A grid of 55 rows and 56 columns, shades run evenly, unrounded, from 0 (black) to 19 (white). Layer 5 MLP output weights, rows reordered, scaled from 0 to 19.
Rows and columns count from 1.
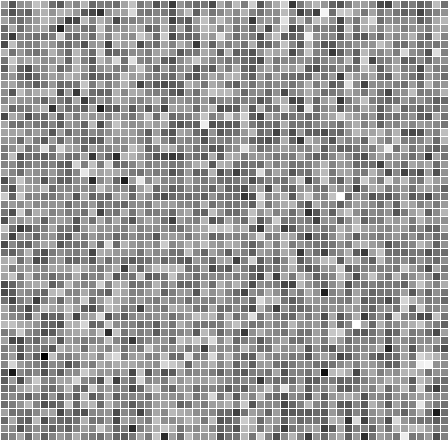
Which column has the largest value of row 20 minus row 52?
55
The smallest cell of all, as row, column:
45, 6
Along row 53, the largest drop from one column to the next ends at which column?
46
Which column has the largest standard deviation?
43
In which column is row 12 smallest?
10
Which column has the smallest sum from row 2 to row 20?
22
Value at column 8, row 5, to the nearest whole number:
15
